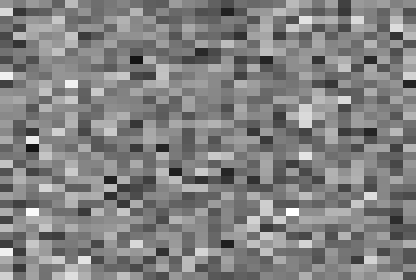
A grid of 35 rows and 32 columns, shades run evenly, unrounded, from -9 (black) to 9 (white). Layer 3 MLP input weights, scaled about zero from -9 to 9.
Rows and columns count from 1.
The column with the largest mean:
6
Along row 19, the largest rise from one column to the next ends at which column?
4
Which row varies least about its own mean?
12
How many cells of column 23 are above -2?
29
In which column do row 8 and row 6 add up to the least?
11
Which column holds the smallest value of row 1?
27
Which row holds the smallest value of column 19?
5
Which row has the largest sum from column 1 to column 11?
35
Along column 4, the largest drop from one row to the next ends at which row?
30
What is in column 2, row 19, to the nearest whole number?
0
